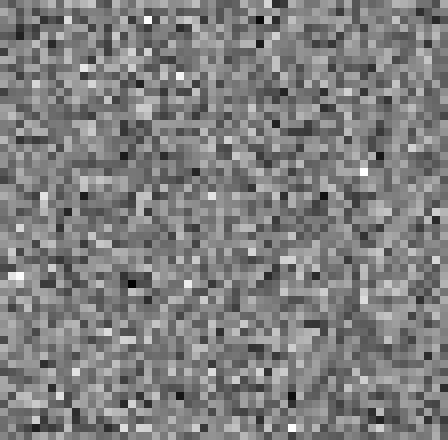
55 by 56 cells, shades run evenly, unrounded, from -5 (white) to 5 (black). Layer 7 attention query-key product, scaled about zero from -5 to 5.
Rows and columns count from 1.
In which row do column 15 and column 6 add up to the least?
5
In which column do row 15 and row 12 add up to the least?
44
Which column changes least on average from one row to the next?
50
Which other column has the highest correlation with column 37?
25
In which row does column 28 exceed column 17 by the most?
43
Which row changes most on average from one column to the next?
3
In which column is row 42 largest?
28
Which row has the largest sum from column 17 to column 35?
49
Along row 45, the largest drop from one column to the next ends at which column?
55
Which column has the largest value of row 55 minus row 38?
46
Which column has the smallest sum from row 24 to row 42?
48
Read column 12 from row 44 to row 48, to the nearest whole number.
-1 -1 -1 1 1
